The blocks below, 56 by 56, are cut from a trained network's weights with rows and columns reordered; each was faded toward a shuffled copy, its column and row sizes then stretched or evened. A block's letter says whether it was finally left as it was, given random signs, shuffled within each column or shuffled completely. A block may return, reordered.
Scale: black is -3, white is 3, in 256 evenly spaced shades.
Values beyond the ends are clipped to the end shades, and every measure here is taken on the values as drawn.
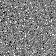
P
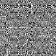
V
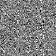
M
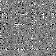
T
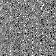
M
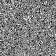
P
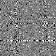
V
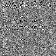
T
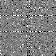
V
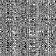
V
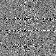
T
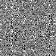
T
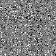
T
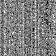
M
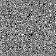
T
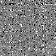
T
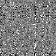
T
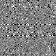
V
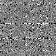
T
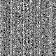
M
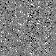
M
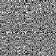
V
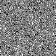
M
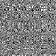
V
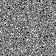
P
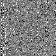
M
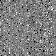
M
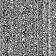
M
